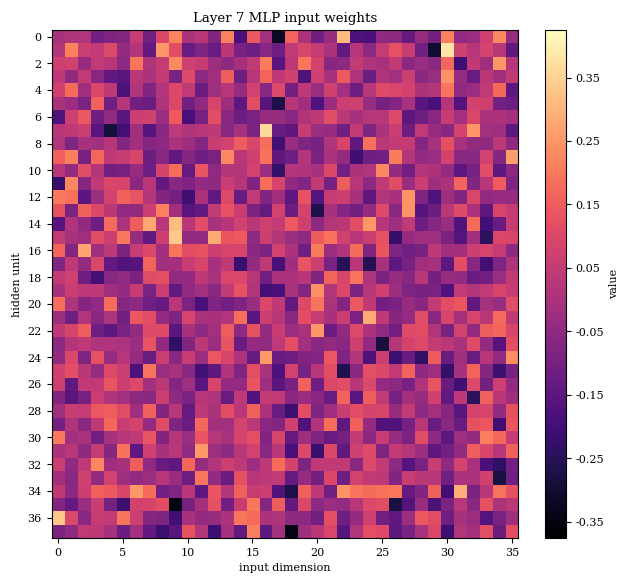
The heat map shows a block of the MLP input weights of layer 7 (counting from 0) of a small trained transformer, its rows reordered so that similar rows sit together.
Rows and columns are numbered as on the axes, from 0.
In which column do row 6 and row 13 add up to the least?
10
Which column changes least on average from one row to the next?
12
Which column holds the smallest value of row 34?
18
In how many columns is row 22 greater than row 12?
20
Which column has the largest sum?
13
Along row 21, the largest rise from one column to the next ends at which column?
24
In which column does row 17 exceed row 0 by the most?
7
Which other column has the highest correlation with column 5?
4
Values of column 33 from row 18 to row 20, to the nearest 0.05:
-0.1 0.05 0
